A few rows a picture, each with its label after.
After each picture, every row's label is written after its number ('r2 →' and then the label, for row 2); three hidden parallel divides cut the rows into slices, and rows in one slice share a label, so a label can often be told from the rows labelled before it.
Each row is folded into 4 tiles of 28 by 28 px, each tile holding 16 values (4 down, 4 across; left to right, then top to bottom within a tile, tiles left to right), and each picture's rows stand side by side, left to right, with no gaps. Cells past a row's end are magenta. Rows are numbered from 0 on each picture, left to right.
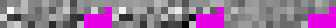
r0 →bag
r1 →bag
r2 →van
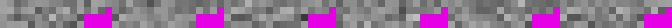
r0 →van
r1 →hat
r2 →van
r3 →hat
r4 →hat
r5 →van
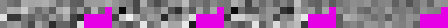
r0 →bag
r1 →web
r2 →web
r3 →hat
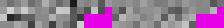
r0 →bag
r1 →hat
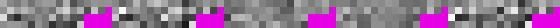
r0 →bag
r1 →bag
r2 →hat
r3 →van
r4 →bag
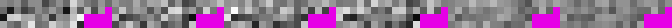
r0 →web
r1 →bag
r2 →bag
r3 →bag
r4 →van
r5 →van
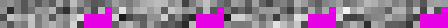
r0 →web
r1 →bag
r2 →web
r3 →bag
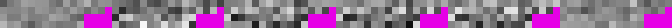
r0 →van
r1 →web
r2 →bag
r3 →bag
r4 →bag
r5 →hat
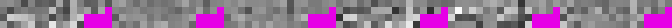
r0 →web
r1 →hat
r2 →hat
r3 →web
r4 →bag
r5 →hat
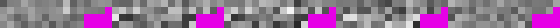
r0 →van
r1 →bag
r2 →bag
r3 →web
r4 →hat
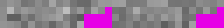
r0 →van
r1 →van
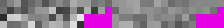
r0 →web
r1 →van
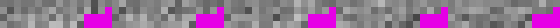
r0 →hat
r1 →hat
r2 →hat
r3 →van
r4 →van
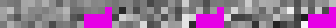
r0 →van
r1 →web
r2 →bag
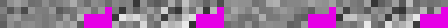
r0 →hat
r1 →web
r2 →van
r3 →web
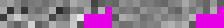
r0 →web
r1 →hat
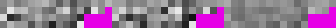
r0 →bag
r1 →bag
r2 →van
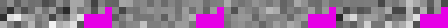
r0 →web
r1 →hat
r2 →hat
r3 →web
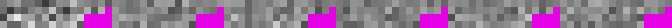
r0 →web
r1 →hat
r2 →hat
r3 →hat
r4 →hat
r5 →van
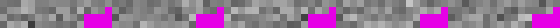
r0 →van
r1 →hat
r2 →van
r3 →hat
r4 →hat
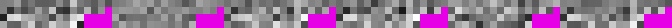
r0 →web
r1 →van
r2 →web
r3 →web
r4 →bag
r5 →web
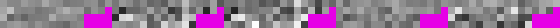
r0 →van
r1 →web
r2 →web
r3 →van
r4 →bag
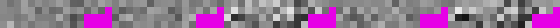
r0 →van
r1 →hat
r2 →bag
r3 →van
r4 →bag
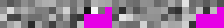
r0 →bag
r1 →web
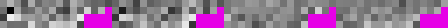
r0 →web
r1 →web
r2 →van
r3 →hat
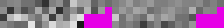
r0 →web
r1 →van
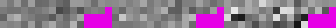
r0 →hat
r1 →hat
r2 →bag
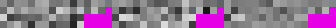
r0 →bag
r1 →web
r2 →hat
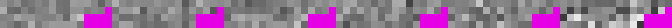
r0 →hat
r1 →van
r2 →hat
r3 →van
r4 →hat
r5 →web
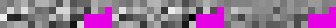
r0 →bag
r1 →bag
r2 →van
